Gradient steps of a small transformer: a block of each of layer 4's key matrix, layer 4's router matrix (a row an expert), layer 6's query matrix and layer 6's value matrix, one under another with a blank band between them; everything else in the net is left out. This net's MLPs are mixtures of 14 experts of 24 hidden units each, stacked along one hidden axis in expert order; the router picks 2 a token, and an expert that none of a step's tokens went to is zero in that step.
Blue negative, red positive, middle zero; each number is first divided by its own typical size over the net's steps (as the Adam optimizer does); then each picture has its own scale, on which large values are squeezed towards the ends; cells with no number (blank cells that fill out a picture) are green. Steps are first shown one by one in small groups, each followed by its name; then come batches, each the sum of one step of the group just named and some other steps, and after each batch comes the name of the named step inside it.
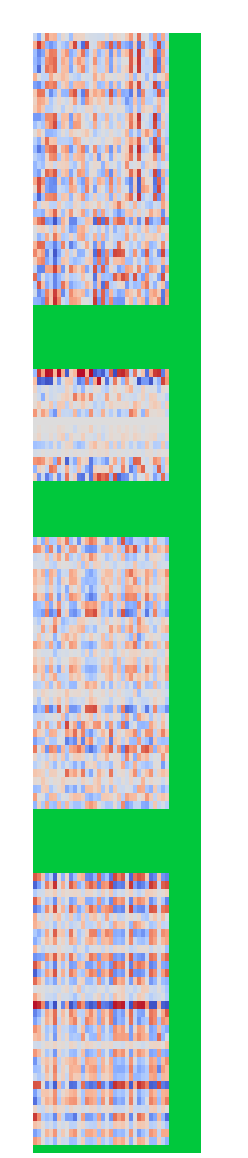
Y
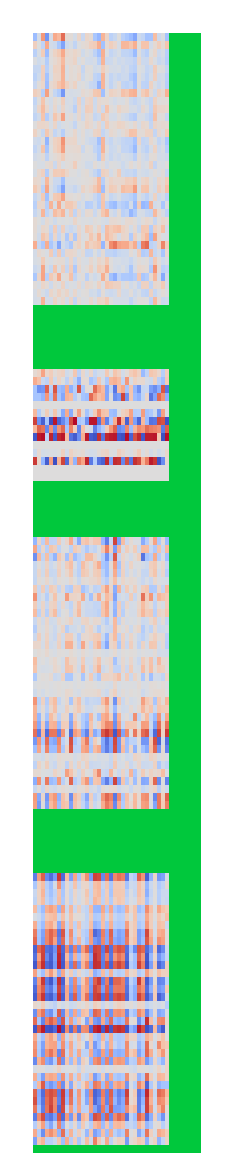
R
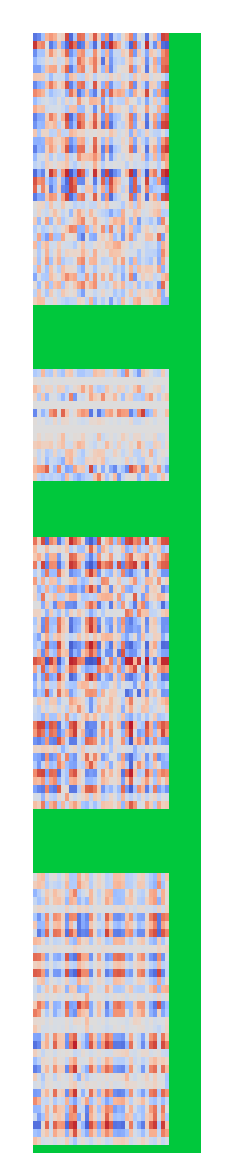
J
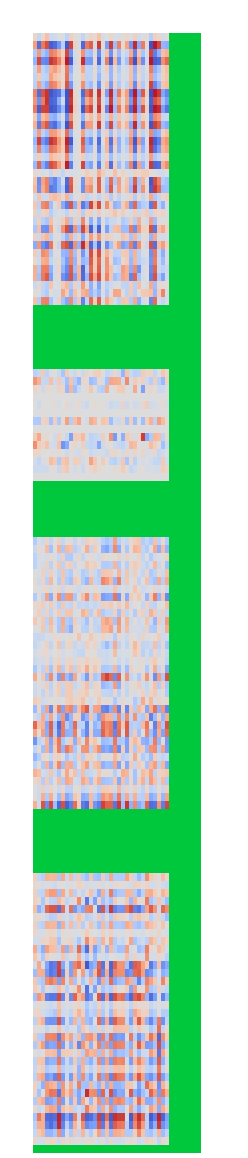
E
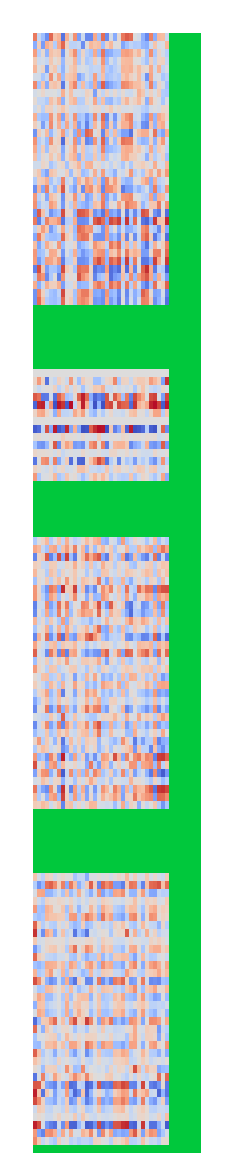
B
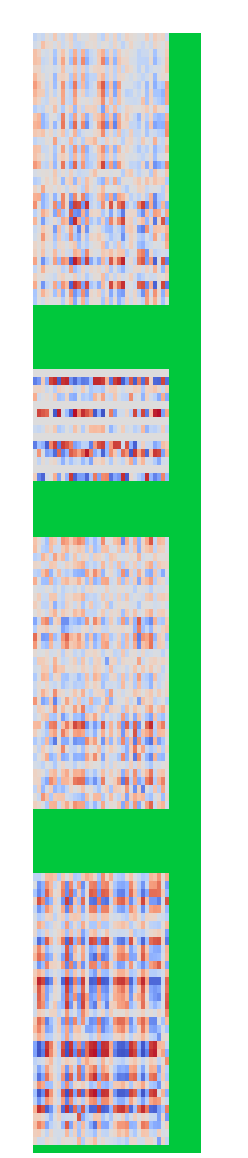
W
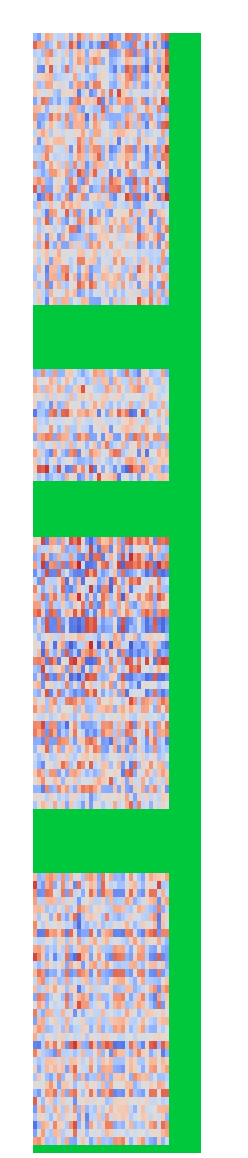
J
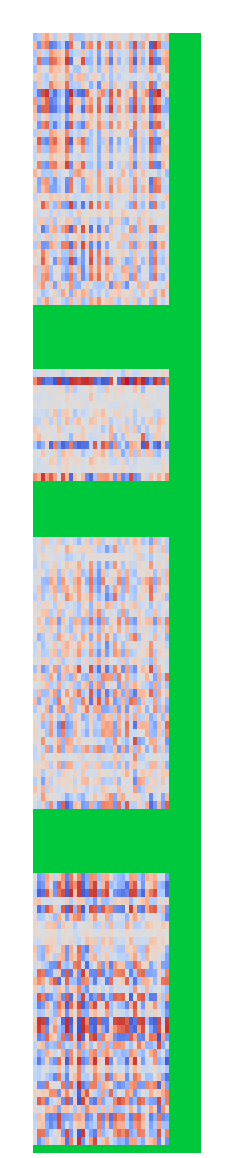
E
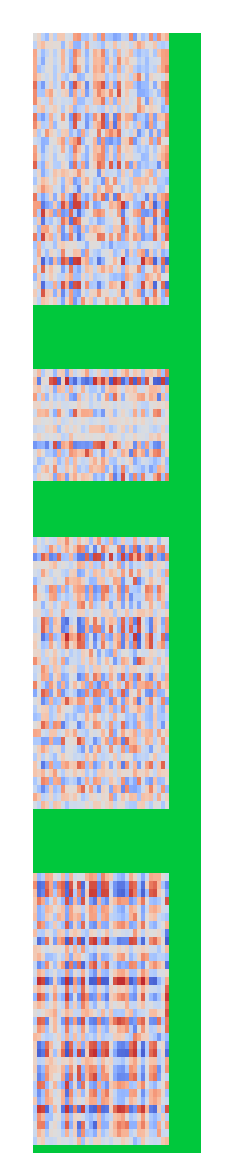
W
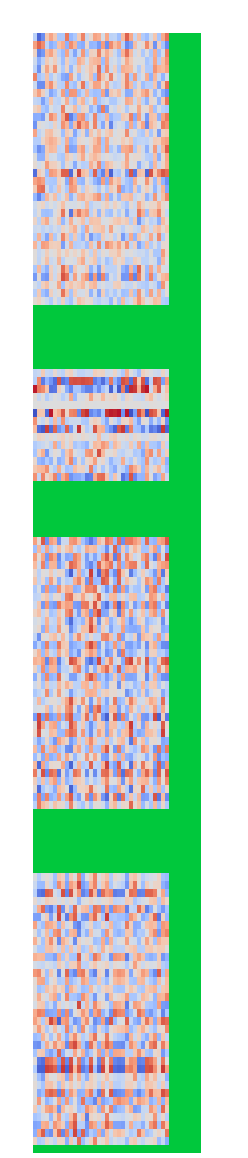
J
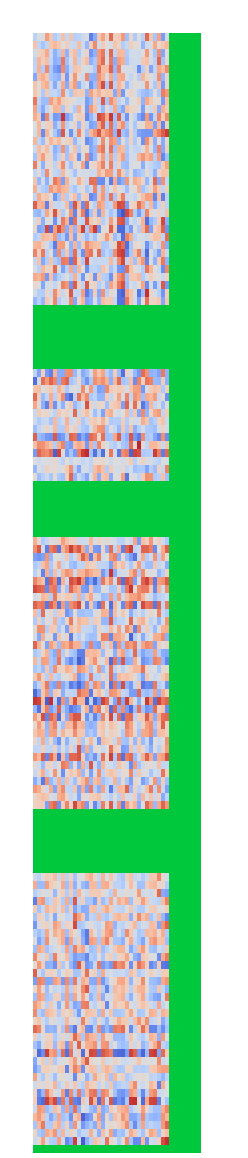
W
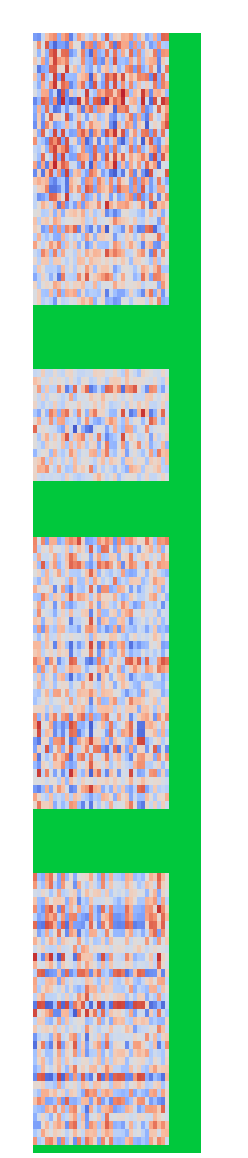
J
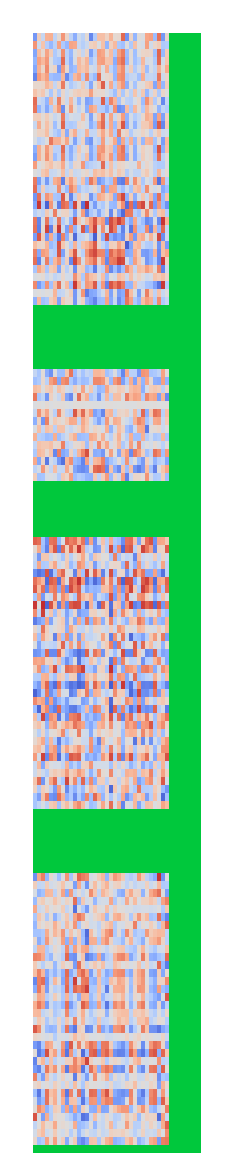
W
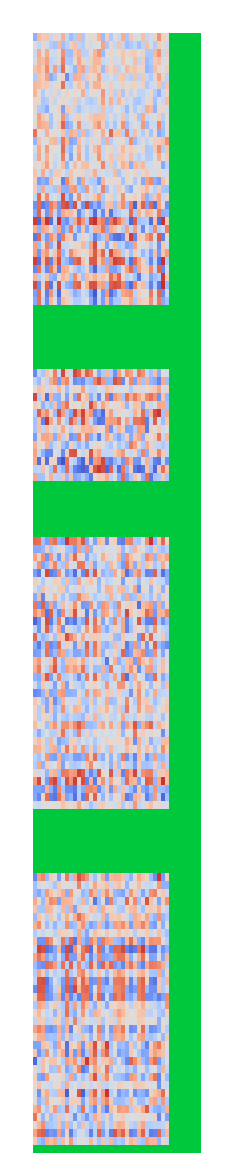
W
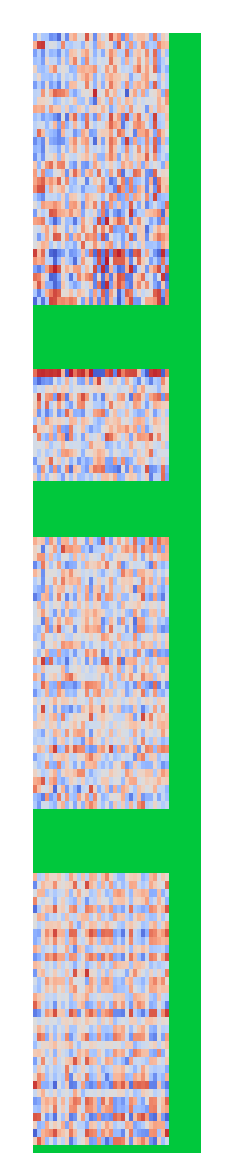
Y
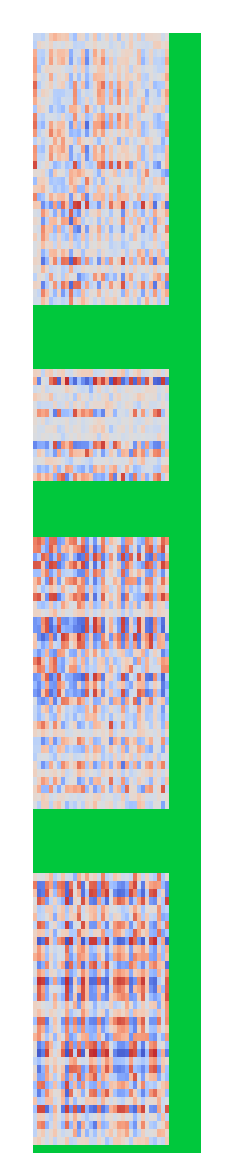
W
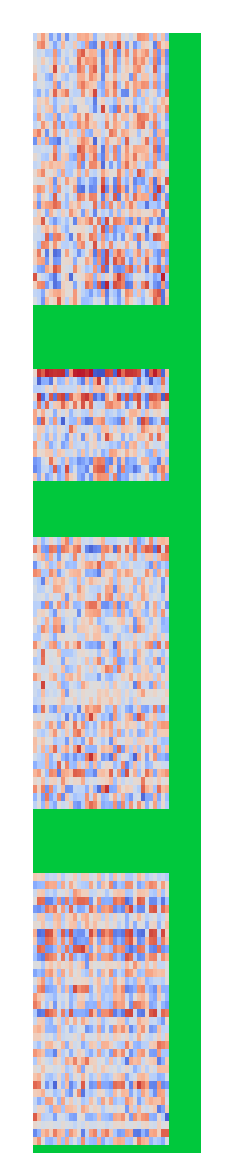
Y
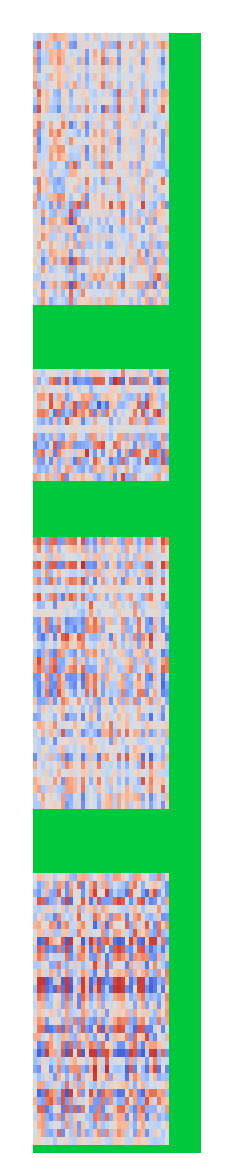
W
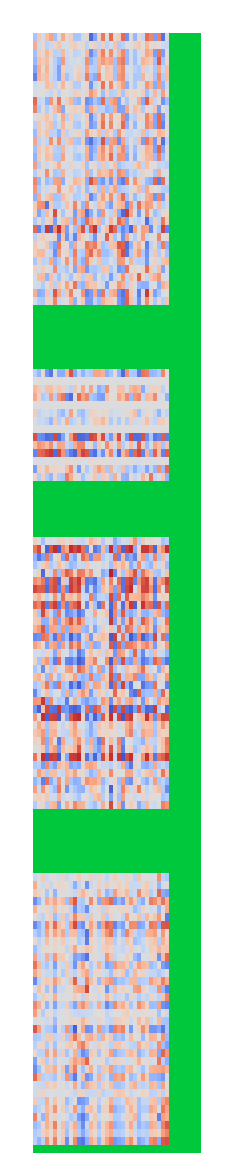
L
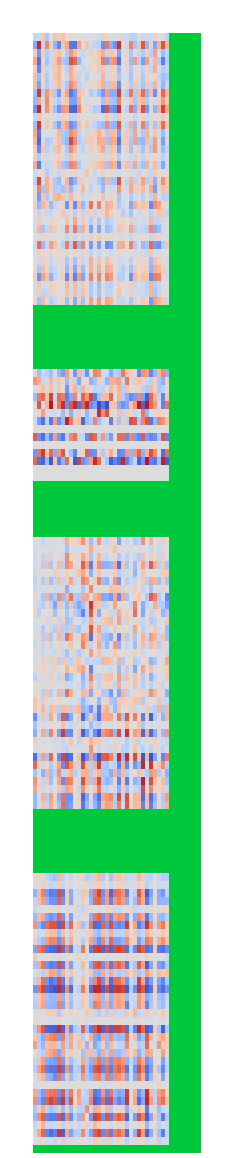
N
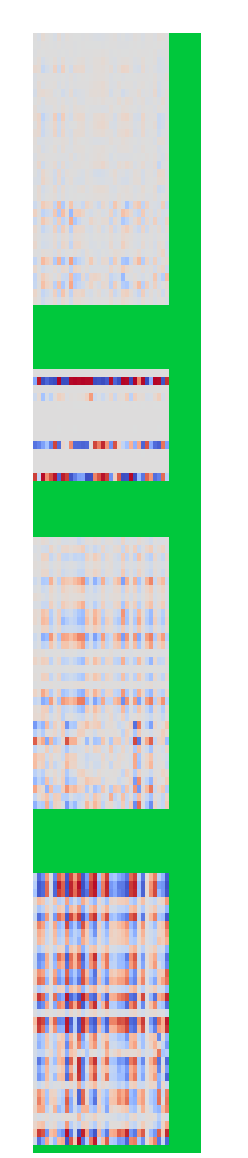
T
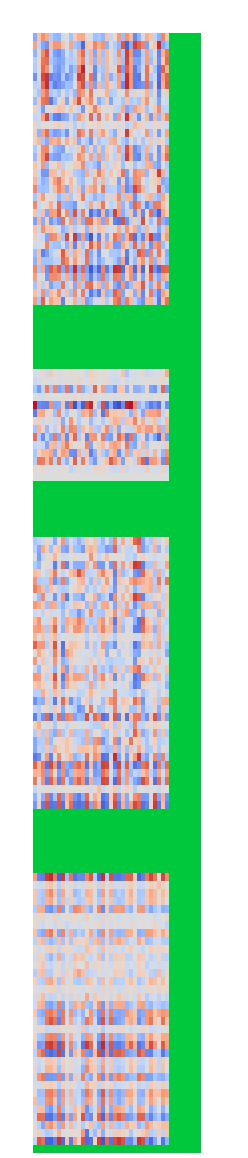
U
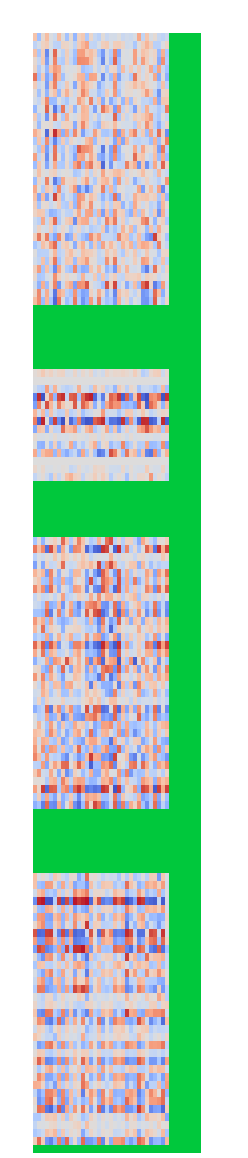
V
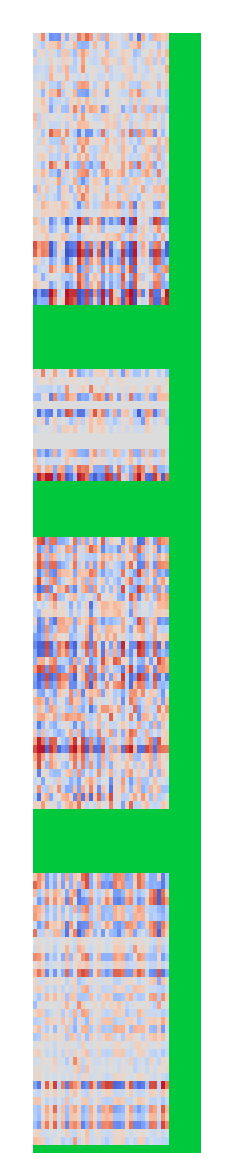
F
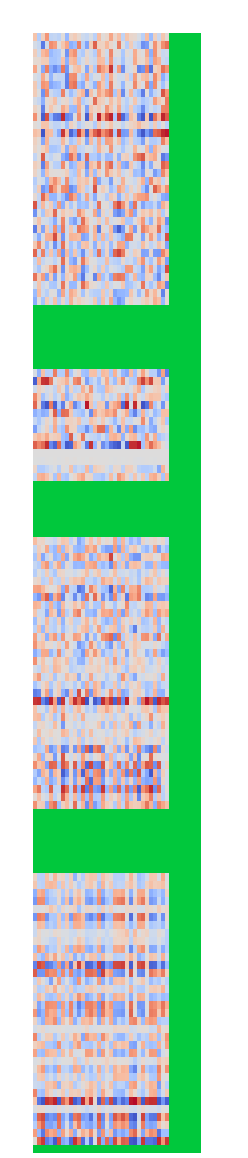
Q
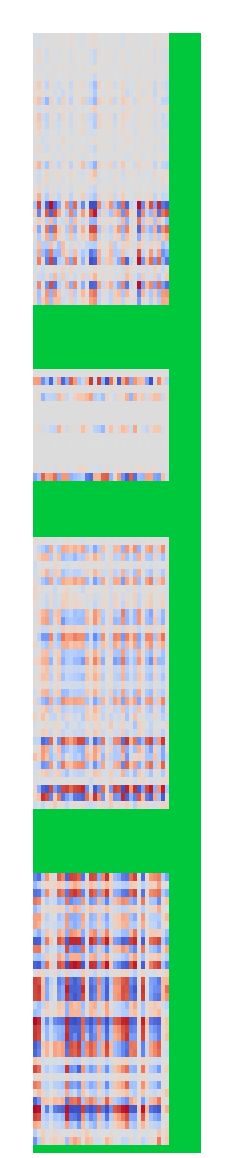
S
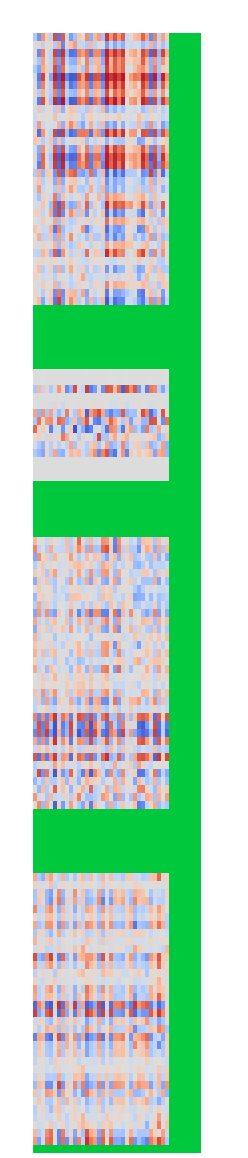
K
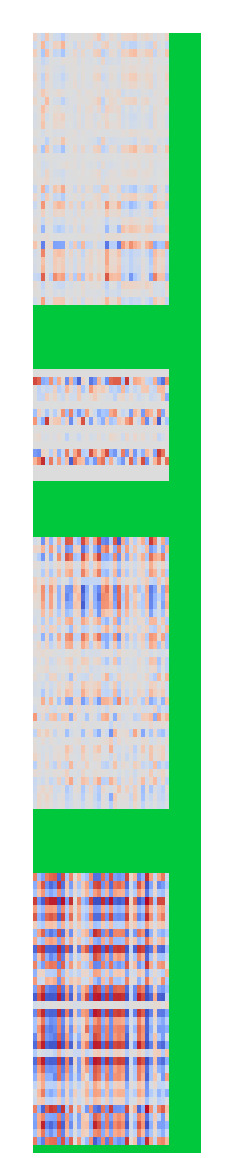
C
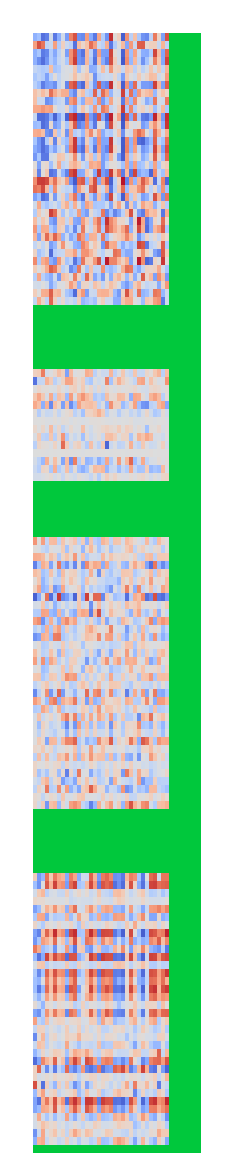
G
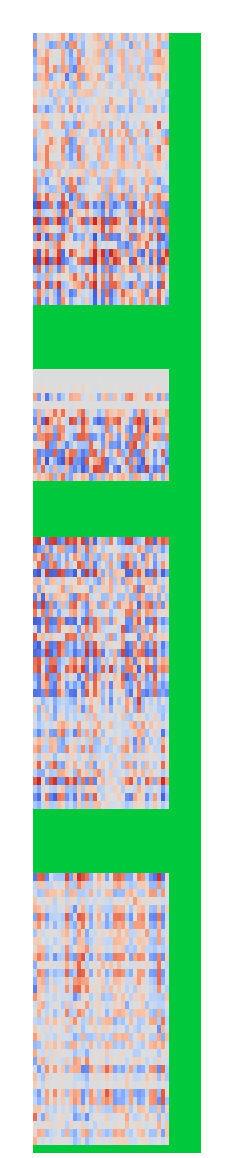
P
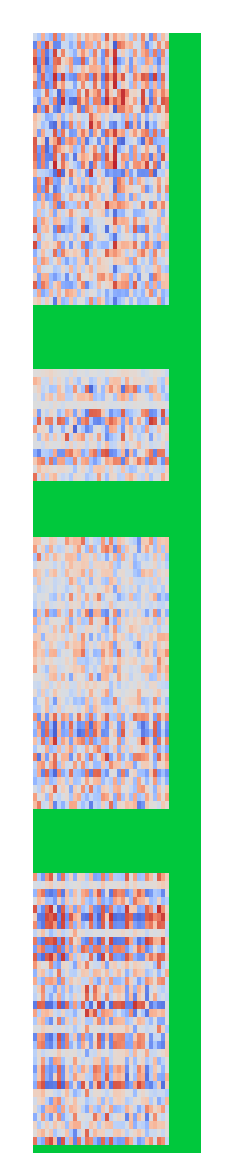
K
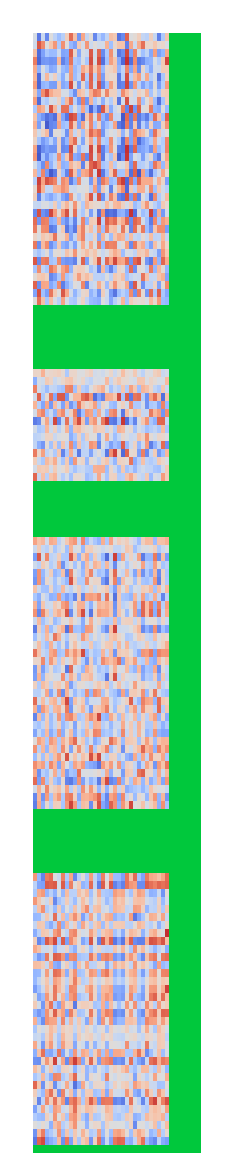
G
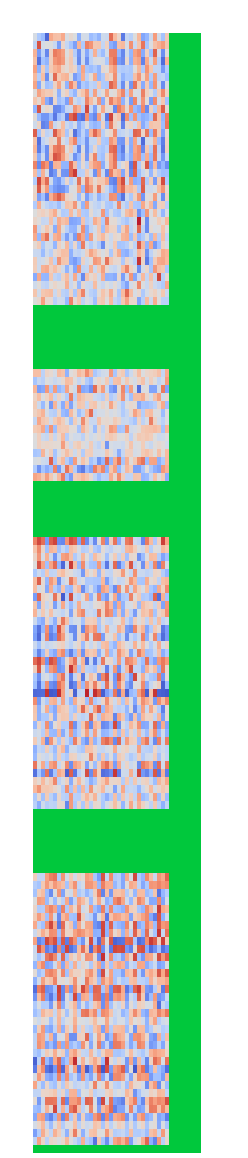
G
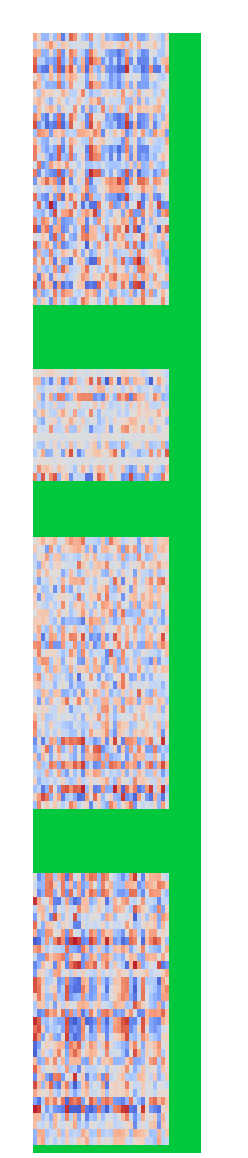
S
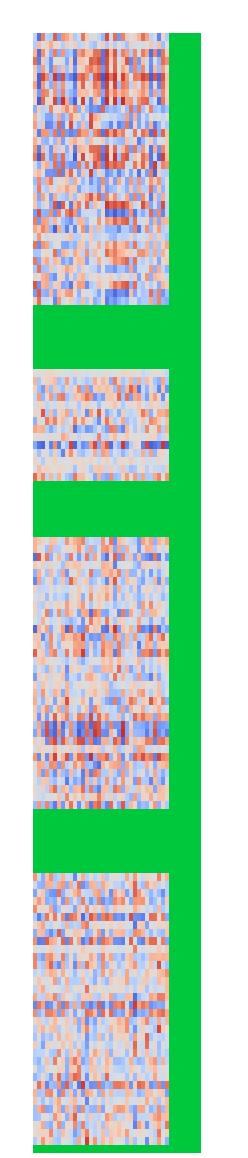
K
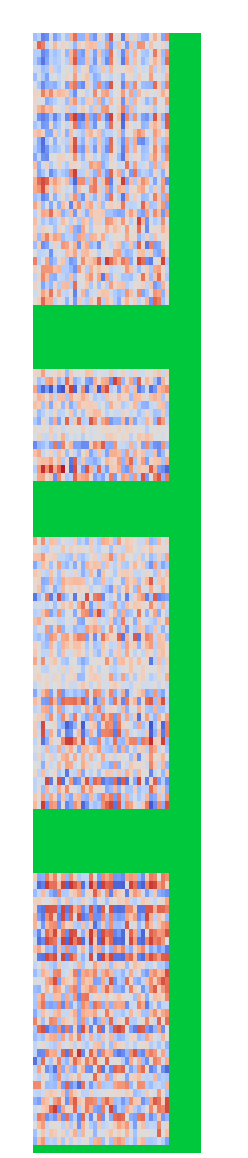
G
